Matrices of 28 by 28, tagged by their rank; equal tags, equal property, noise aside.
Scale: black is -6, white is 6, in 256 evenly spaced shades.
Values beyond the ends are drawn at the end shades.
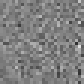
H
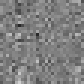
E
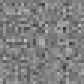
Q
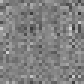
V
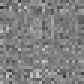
Q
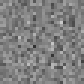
H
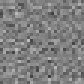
Q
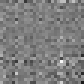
E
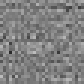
Q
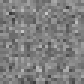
H
